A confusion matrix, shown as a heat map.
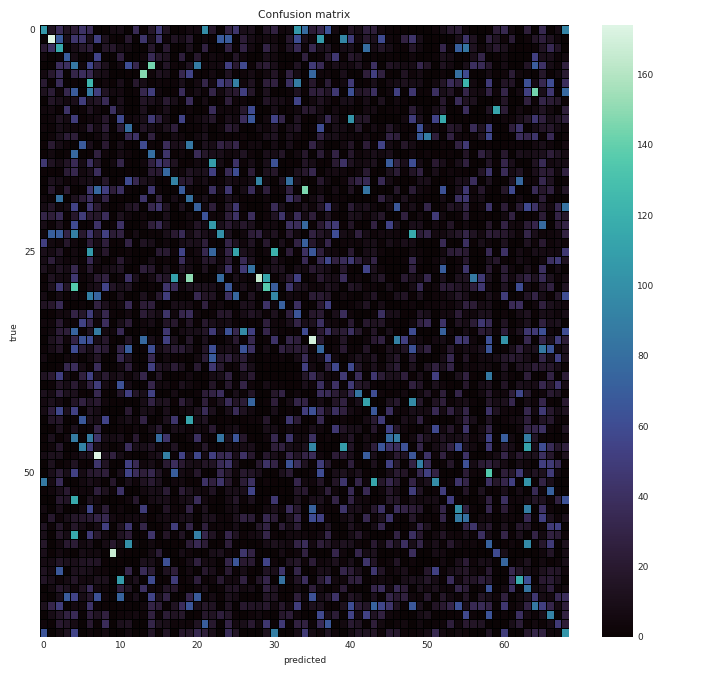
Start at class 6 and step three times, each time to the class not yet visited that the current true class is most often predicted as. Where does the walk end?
63
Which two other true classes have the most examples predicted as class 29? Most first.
28, 60
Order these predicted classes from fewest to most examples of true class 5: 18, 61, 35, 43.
61, 18, 43, 35
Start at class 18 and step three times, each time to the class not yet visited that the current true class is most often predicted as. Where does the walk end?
37
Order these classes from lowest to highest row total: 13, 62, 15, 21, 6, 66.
13, 21, 66, 15, 62, 6
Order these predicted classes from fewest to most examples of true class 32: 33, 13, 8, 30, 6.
30, 13, 8, 6, 33
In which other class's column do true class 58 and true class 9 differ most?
59
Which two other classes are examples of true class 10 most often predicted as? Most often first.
52, 40
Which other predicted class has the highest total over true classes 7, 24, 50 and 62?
58
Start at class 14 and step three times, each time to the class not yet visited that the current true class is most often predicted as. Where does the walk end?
68
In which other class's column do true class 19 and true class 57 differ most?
4
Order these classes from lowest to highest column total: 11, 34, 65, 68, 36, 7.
11, 34, 68, 36, 7, 65
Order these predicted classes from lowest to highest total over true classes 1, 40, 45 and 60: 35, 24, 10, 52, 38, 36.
52, 35, 10, 38, 24, 36
